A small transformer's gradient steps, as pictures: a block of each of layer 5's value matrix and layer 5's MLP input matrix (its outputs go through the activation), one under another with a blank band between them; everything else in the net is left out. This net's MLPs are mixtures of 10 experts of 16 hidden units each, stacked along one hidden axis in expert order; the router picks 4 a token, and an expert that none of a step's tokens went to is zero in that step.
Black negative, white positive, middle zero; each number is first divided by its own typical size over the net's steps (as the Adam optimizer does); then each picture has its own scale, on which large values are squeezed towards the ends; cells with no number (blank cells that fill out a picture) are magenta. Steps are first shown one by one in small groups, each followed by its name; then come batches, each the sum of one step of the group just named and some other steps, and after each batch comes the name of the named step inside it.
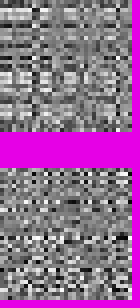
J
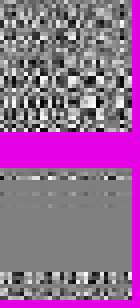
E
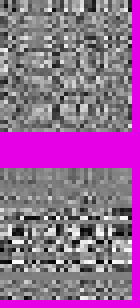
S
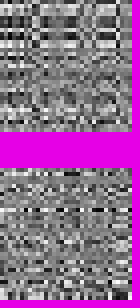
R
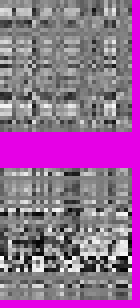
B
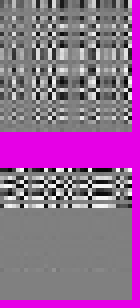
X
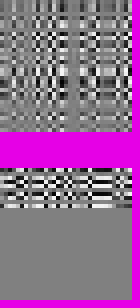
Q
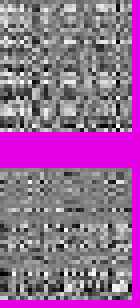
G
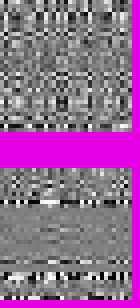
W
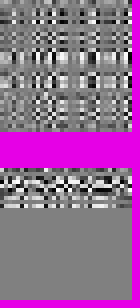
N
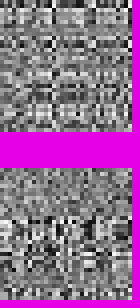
J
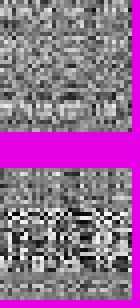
B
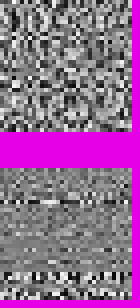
W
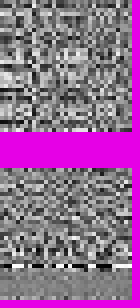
X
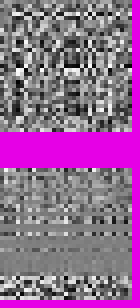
N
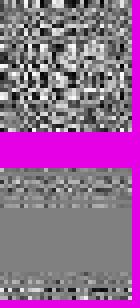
N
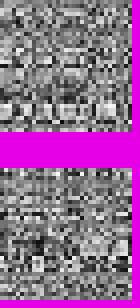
B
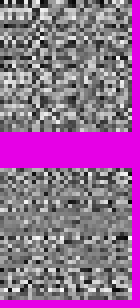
J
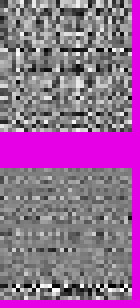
N
